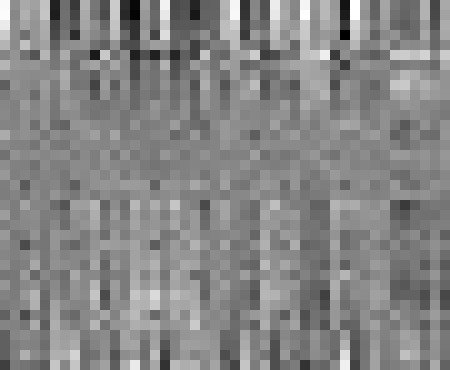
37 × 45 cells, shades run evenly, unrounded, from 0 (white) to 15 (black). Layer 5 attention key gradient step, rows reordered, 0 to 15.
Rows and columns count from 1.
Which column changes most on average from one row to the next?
35
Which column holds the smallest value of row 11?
31
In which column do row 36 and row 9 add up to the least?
41
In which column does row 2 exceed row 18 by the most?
14
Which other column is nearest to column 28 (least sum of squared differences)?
36
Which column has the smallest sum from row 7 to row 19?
33
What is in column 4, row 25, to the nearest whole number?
8
